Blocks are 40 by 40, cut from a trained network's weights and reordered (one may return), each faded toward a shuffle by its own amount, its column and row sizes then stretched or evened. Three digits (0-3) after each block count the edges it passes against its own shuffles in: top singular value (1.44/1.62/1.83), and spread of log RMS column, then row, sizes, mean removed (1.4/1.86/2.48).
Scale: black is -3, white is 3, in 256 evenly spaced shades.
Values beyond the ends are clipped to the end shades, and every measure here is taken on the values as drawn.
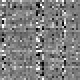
1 3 1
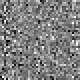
2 2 0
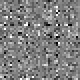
1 3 2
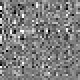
3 3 2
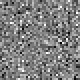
1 1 0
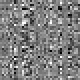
3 3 1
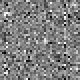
1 2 1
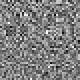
3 0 1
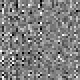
2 3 1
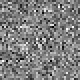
1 0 1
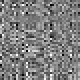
3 3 2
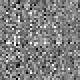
1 2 0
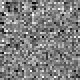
2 1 2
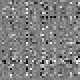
2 3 3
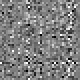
1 3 0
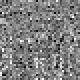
1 2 1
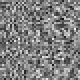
3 0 1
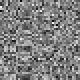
3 0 0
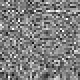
1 0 0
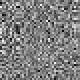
3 2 0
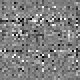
0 2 3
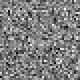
0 0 1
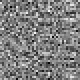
3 1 0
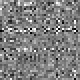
2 2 3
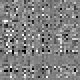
1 3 3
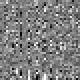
1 3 1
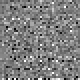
0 1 2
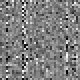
2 3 0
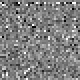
0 1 2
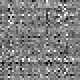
1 3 1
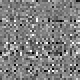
3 2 3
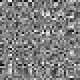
3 1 3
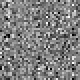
2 2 1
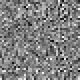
2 1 1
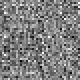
2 2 1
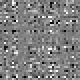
1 3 3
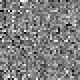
0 1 2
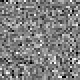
0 0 2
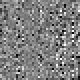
0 3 0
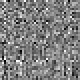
2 2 1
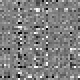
2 3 3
